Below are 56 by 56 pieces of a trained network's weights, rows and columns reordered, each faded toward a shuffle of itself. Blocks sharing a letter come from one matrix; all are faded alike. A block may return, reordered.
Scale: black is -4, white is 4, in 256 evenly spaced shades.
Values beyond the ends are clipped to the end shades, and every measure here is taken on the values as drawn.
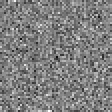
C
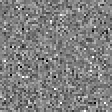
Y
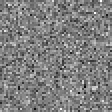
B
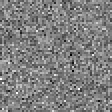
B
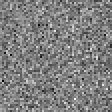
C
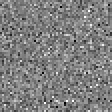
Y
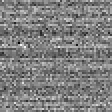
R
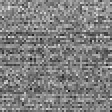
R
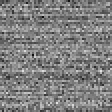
R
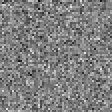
C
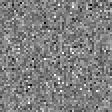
Y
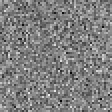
C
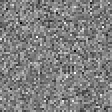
C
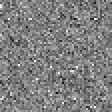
Y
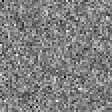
C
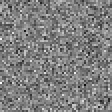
C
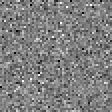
Y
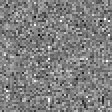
Y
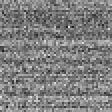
R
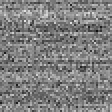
R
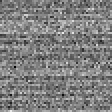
R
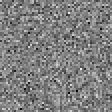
B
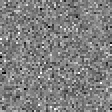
Y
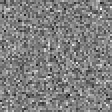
C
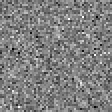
B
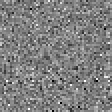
Y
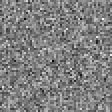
C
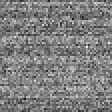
R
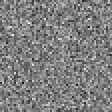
C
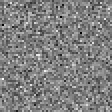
B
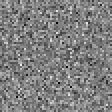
B
